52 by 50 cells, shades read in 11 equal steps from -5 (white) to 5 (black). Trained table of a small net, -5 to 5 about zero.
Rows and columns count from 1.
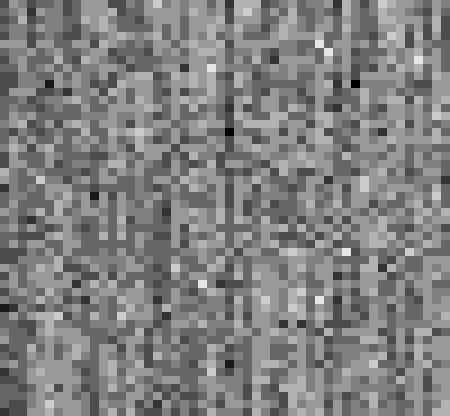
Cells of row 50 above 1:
8
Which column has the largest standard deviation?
37
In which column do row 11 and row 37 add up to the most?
40
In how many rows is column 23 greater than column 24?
24
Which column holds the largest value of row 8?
31
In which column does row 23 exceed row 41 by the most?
50
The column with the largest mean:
26
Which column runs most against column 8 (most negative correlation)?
11
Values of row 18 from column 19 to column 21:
1 -1 2
